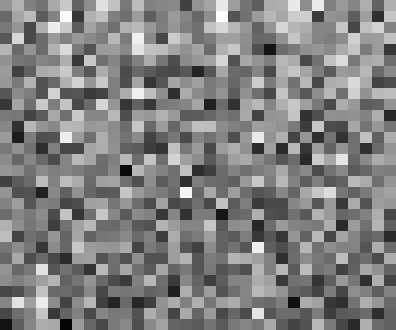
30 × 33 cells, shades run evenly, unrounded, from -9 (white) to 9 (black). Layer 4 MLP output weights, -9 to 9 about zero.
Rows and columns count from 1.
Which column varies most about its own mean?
6
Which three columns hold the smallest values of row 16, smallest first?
16, 12, 24
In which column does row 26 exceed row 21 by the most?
18
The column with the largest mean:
11
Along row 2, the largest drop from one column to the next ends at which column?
33
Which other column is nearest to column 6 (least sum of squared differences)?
9
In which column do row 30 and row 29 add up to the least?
4
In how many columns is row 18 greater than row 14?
15
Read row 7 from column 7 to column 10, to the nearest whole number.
0 3 -3 -1
